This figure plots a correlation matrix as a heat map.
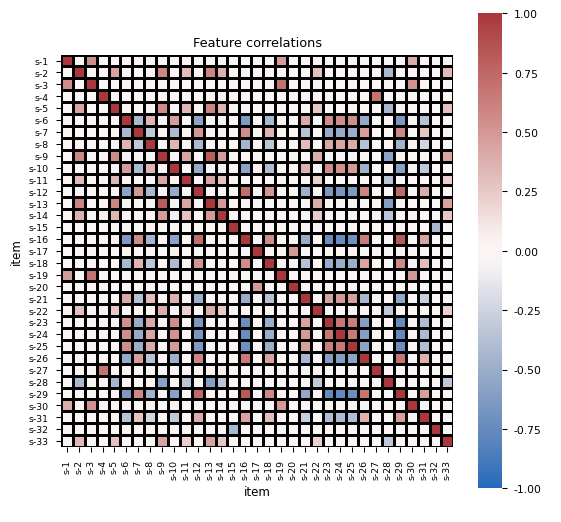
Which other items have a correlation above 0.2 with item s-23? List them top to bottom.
s-6, s-8, s-10, s-21, s-24, s-25
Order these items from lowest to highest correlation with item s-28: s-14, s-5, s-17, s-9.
s-9, s-5, s-14, s-17
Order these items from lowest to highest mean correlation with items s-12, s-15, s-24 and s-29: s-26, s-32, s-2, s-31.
s-32, s-2, s-31, s-26
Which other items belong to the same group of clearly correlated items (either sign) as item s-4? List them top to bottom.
s-27
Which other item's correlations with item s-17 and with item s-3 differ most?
s-19
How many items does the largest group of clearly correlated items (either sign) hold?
14
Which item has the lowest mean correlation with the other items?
s-28
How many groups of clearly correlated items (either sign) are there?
6
